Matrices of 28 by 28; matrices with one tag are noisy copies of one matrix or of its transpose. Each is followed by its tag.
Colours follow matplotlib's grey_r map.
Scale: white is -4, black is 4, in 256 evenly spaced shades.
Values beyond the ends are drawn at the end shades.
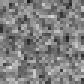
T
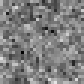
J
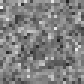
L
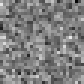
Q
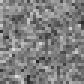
L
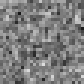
L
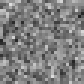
J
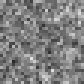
T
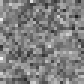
J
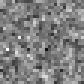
T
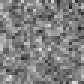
Q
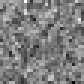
L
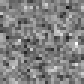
T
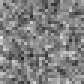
J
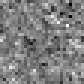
T
